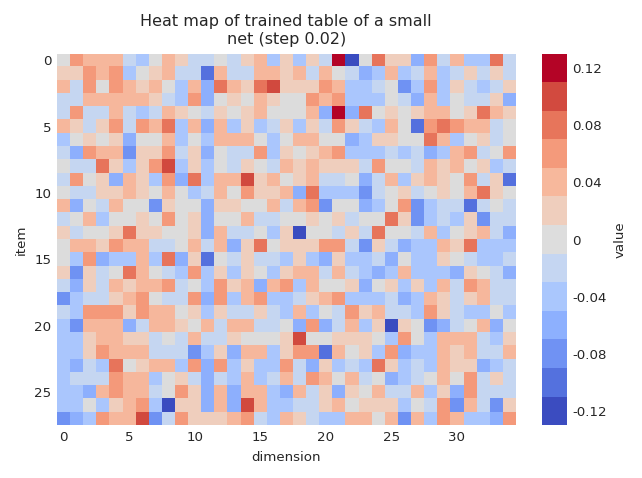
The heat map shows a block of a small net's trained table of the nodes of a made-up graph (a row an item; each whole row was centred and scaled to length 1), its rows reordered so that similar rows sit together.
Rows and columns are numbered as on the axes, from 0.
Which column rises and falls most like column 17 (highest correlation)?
30
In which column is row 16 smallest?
1
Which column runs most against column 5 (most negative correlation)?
8
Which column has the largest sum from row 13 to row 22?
6
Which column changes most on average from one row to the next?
18
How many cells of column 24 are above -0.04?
20
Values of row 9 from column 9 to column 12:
-0.06 0.08 -0.04 0.04
